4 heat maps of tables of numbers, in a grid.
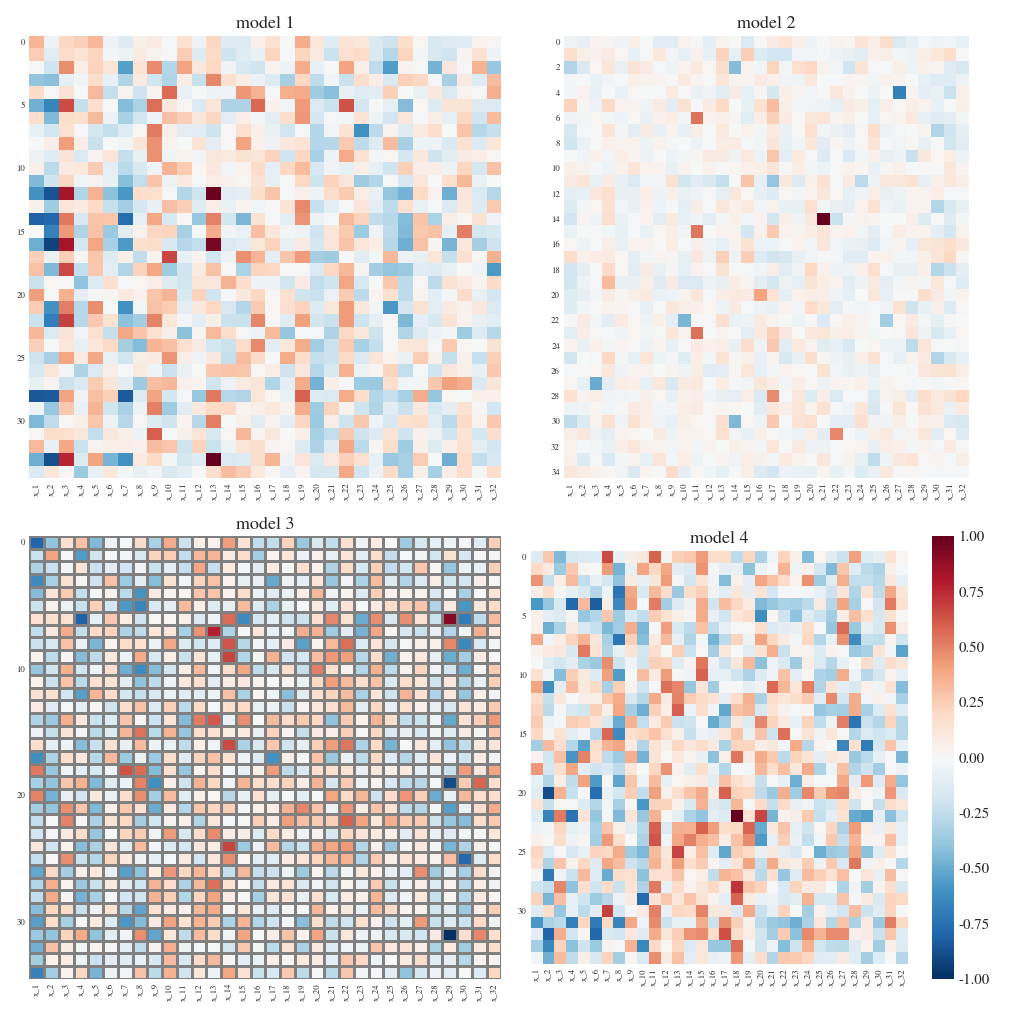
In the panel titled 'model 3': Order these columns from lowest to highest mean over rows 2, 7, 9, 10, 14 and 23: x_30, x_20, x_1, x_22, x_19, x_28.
x_1, x_30, x_28, x_19, x_22, x_20
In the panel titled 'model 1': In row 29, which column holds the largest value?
x_9
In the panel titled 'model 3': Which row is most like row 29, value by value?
4
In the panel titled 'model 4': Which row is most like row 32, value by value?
20
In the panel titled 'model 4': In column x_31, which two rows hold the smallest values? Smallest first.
22, 15
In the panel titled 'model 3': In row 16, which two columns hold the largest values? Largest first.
x_14, x_22
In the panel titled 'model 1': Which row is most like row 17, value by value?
4
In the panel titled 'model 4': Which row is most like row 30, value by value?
0
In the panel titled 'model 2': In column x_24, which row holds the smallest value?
11
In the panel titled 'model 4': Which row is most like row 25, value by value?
13
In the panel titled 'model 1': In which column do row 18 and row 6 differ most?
x_32
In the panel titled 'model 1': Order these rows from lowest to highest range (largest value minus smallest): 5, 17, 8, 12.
8, 17, 5, 12
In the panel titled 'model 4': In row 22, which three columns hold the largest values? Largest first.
x_18, x_20, x_3
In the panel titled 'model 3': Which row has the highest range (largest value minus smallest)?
6
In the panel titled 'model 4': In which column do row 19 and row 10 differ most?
x_29
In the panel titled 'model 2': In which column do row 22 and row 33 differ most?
x_10
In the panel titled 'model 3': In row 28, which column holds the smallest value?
x_4
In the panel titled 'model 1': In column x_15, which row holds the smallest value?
14
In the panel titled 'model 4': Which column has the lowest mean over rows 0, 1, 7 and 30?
x_8
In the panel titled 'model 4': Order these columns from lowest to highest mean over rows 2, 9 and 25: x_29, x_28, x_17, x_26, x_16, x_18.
x_17, x_26, x_29, x_16, x_28, x_18
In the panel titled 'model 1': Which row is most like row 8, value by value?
31
